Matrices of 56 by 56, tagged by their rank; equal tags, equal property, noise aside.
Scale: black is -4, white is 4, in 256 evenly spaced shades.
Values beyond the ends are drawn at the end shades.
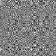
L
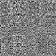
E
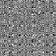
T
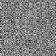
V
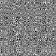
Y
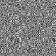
Y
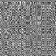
V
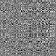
V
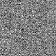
Y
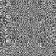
Y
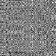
E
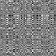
T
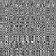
T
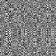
T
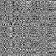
Y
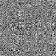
E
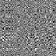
T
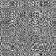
Y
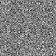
E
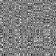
T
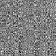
E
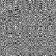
L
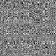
E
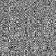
L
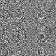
E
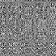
Y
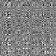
L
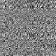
Y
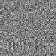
Y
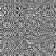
Y
